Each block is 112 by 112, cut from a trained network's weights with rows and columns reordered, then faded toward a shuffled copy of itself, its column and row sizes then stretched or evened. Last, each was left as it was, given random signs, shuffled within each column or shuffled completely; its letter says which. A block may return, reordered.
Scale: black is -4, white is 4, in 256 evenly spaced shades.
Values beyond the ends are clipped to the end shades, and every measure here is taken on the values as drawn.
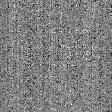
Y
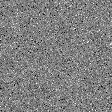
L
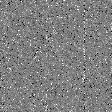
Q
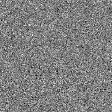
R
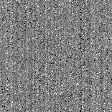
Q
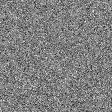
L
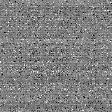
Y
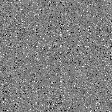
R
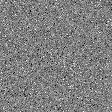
L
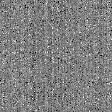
Y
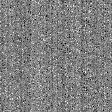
Q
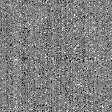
Y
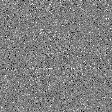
R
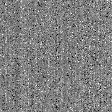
Q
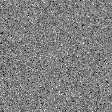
Q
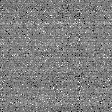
Y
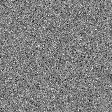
L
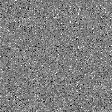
R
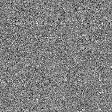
R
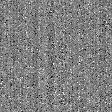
Q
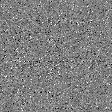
R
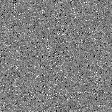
R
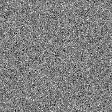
Q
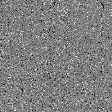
Q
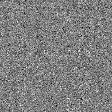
R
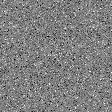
L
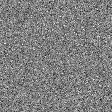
L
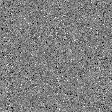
Q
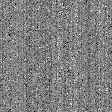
Q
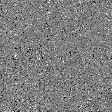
R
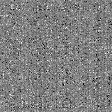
Y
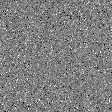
L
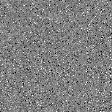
R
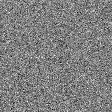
L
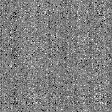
Y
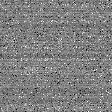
Y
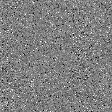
Q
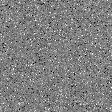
L
